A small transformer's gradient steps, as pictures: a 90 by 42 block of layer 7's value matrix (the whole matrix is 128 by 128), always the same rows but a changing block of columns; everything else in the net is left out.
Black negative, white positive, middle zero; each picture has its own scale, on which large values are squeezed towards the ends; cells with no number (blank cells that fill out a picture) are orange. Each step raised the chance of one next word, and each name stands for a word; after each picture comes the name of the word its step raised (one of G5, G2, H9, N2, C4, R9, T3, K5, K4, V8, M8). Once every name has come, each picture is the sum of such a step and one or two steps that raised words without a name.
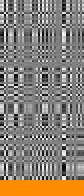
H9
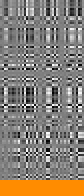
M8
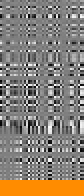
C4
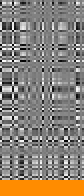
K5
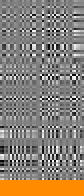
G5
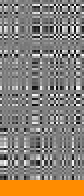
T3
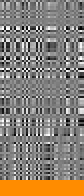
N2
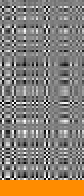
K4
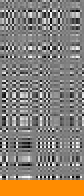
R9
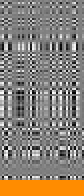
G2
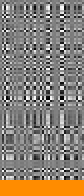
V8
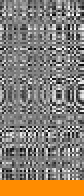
M8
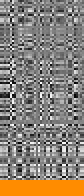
R9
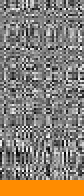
H9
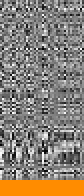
G5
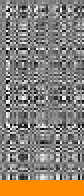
V8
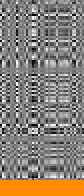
K4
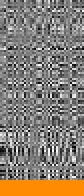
R9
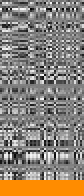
G5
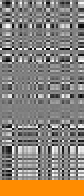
K5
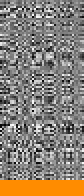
C4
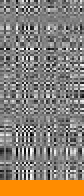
N2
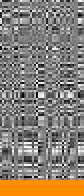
R9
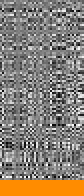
R9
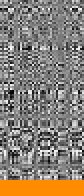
G2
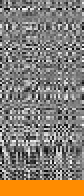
K5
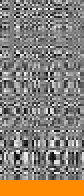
T3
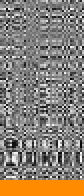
R9
